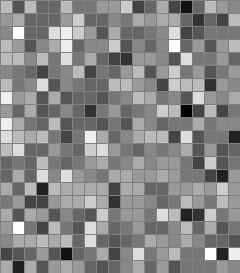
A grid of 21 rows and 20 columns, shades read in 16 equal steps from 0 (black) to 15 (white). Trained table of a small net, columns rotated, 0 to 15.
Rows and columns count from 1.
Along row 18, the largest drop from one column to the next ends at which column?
3
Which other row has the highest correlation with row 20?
13
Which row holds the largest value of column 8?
11
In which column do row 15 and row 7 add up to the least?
14
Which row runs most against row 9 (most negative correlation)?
16
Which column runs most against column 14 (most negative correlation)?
17
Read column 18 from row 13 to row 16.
12 4 9 7
